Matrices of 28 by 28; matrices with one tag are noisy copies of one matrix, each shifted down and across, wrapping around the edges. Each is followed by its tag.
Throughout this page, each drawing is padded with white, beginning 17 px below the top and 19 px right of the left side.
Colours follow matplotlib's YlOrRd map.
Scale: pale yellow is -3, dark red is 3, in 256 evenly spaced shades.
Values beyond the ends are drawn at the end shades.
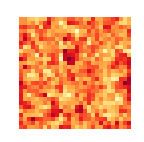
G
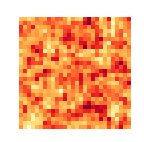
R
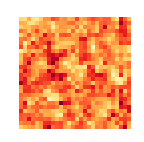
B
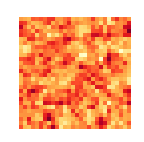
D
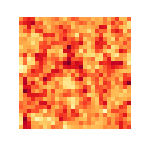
B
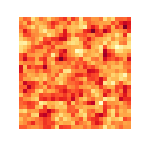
D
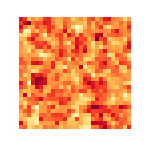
G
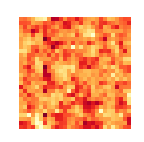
B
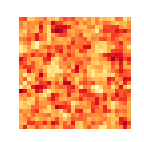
G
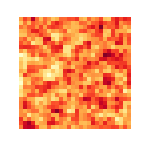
R
